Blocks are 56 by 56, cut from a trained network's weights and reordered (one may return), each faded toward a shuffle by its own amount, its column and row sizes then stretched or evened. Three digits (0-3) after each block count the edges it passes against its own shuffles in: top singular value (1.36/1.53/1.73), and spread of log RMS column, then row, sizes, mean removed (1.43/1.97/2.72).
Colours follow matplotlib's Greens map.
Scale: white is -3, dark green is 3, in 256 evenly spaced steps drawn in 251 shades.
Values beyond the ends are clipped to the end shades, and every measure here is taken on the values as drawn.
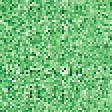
1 2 1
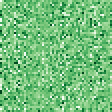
0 3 1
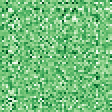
3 2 2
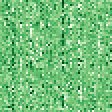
0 3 1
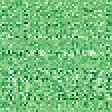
2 2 3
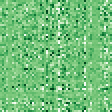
0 3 2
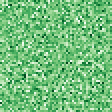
0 1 1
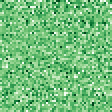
0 1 2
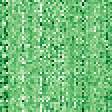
3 3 1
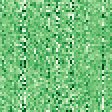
3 3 0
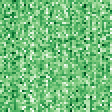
2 2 1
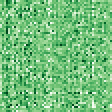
2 2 2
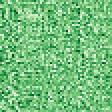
2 1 1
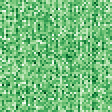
2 1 0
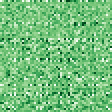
3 1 3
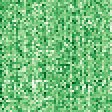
2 1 1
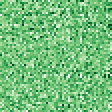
1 1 1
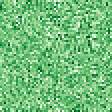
1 1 0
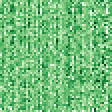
3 2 0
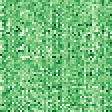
2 1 2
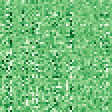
1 3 2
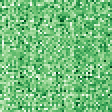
0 0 2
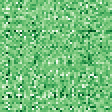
2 2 2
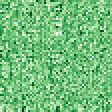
2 1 0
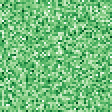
0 1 0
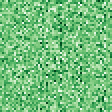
1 2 0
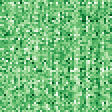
3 0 2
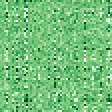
3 3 2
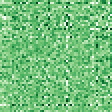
3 2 2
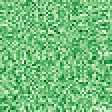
3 0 1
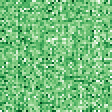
0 1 2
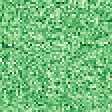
0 0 2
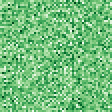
1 1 0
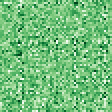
1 2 1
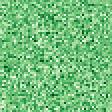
1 1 2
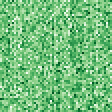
1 0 0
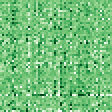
2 2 3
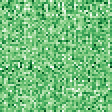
1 0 1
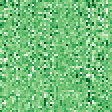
2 3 1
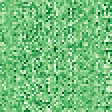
2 3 0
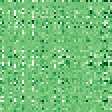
3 3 3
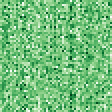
1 2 1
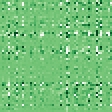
3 3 3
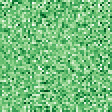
2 1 1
